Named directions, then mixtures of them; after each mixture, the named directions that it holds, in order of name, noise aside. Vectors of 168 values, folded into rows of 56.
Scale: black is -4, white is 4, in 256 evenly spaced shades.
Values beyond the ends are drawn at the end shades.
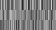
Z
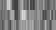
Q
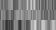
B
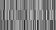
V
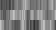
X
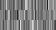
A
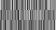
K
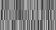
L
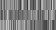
B, Z.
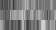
B, X.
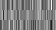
K, V, Z.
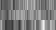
B, X.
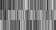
A, X.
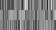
A, X, Z.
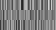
A, K, Z.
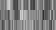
Q.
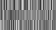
Z.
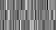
A.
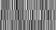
K, L.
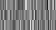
A, L.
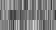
X, Z.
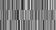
A, K, Z.
